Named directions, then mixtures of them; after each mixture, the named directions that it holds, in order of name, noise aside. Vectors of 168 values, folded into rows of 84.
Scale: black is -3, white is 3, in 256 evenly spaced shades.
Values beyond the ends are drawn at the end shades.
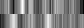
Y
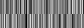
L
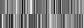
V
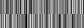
L.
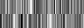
V, Y.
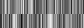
L, V, Y.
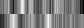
Y.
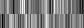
L, V, Y.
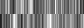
V, Y.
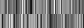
V.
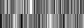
V, Y.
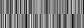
L.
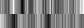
Y.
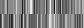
V.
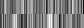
L, V, Y.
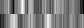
Y.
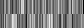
L, Y.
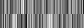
L, V, Y.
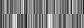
L, V, Y.
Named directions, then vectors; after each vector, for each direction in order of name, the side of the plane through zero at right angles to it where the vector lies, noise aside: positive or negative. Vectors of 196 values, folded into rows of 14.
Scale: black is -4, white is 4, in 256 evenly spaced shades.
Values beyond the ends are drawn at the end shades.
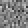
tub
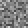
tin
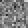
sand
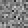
negative, negative, negative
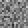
negative, positive, negative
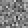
positive, positive, positive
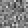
positive, positive, positive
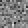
positive, negative, positive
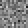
positive, negative, positive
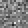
negative, positive, negative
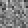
negative, negative, positive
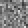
positive, positive, negative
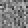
negative, negative, positive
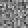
positive, positive, negative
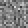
negative, negative, positive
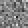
positive, positive, positive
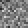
positive, negative, negative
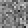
negative, negative, positive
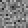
positive, negative, positive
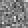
positive, positive, positive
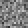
negative, negative, negative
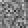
negative, positive, positive
